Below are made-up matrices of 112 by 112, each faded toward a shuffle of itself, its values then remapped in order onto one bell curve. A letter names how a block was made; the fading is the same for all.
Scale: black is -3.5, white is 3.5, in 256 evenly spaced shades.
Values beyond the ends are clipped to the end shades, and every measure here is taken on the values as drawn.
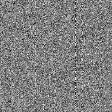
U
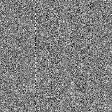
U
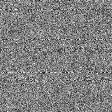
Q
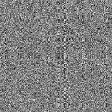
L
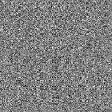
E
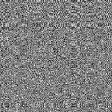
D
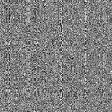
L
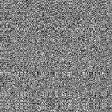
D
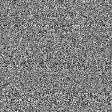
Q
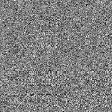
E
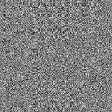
D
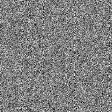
U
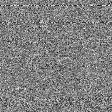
Q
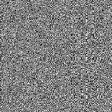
L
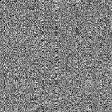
L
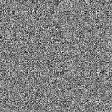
E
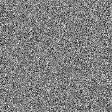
U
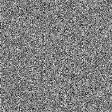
U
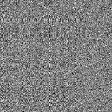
L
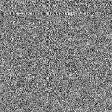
E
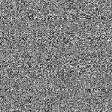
E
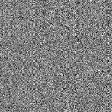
L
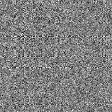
E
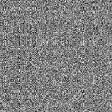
L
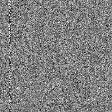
U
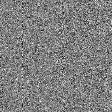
U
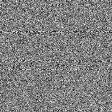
Q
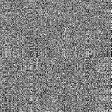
L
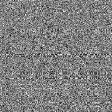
E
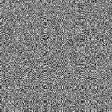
D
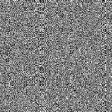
L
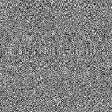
D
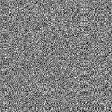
D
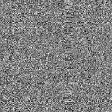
E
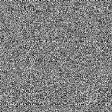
E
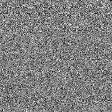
Q
